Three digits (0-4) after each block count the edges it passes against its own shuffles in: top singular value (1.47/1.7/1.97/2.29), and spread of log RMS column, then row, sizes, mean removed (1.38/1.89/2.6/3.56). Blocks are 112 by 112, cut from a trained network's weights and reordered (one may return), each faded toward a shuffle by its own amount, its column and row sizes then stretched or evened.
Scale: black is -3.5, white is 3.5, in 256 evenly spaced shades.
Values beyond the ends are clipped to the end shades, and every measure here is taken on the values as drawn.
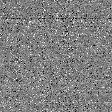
0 1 1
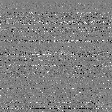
0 0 4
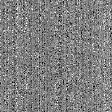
2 3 0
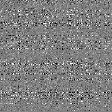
1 3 4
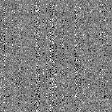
0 4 2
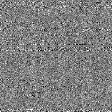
2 1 3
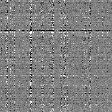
4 4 2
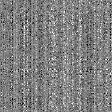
4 3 2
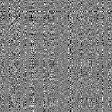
3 4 2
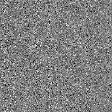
0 3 1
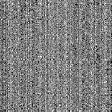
4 2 2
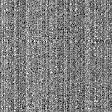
4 1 2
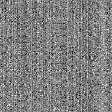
3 0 2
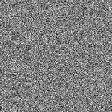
2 0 1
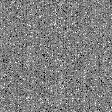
0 1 0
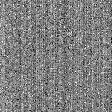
3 0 0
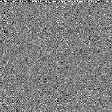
2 2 2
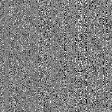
1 4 0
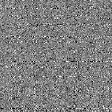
2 2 3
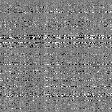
3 0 4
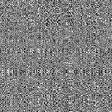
3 2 3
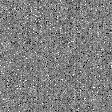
0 0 1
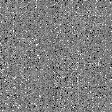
0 2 2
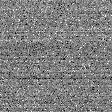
2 0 0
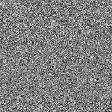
2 0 2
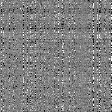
3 4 0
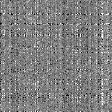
4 3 3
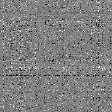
1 3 2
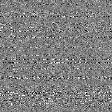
1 1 4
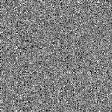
1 2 1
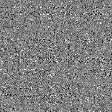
0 1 3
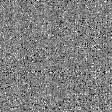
0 0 2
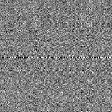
3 2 2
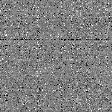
1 2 1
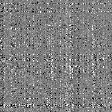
2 3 3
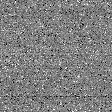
0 0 0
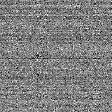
3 2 0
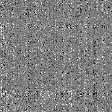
1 3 2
